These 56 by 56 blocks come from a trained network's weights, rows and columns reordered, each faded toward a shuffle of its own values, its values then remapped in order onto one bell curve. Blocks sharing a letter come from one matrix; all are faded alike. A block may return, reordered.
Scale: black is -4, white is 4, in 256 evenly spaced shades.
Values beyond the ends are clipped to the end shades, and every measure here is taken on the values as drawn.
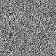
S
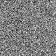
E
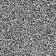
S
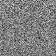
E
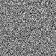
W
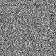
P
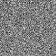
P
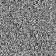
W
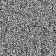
W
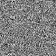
W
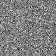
E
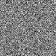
P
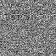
P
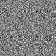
P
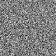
S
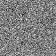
S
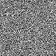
S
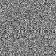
P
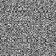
P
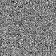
W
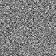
P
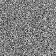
E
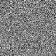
S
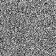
S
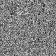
E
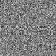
P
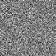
P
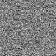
P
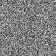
W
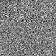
P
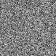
S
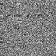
P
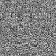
P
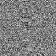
P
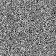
E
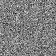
E
